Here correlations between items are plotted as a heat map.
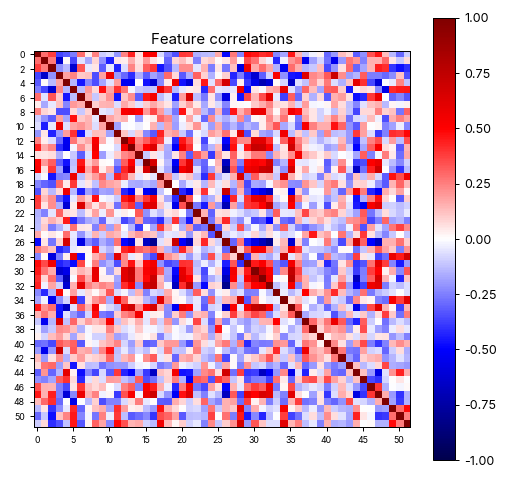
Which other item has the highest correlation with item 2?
29
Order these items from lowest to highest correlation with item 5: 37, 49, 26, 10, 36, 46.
36, 26, 46, 10, 37, 49
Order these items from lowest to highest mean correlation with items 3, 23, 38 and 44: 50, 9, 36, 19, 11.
36, 9, 11, 50, 19
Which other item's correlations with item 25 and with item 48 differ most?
38
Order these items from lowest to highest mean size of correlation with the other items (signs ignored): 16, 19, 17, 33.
33, 17, 19, 16
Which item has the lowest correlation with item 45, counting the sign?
21
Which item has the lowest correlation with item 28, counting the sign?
2
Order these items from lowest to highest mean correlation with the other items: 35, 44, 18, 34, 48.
44, 48, 18, 34, 35
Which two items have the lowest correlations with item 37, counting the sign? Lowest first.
1, 44
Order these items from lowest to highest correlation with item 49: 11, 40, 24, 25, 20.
25, 20, 40, 24, 11
